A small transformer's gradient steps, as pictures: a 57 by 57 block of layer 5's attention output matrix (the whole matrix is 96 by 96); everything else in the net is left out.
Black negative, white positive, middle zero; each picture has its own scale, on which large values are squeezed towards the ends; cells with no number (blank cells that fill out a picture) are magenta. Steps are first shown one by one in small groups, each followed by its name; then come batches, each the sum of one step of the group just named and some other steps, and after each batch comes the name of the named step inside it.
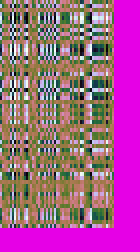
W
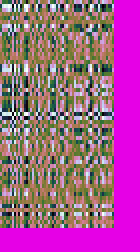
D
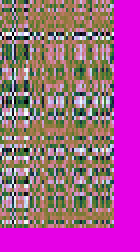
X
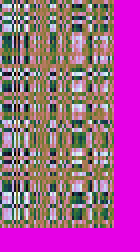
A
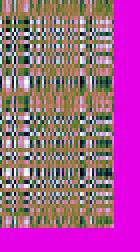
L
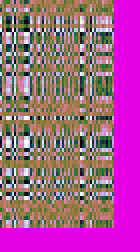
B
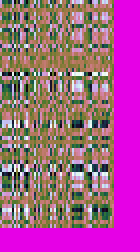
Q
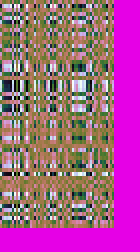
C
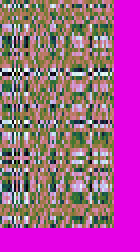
A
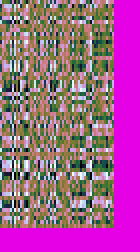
C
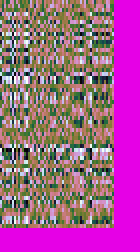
A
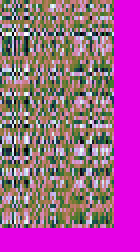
X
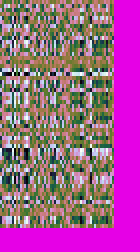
W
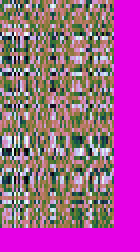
A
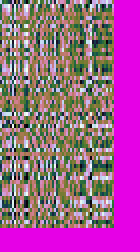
D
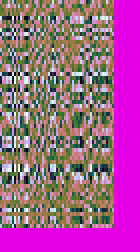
Q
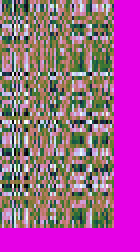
A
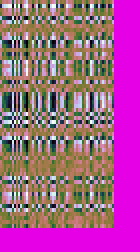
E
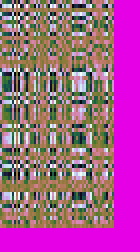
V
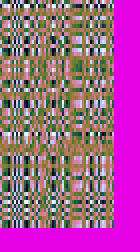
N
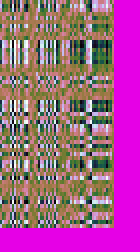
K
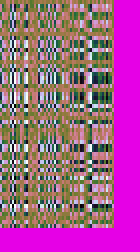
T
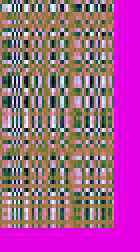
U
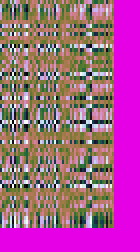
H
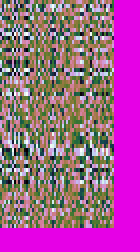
N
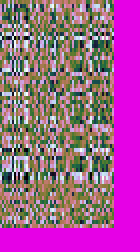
K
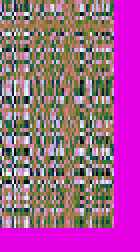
U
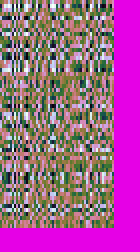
E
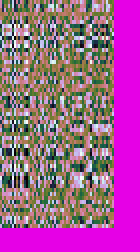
K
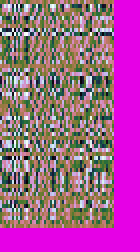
U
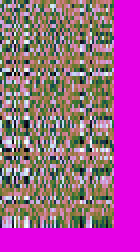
H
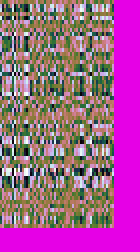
H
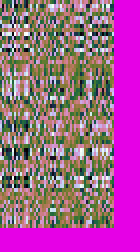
N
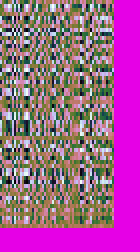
U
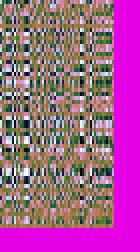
V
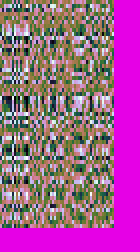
E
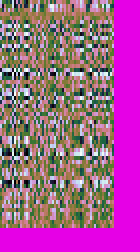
K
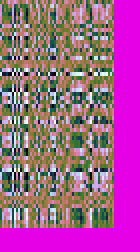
H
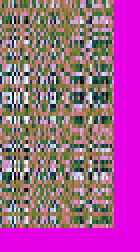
T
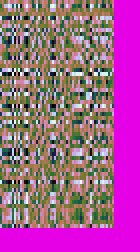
E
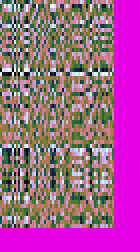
V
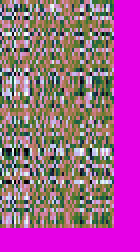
U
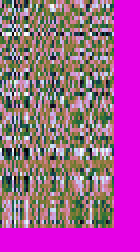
U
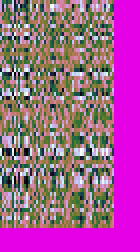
V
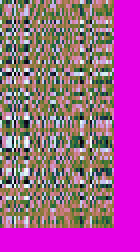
V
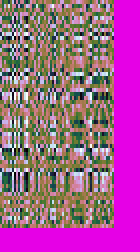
N
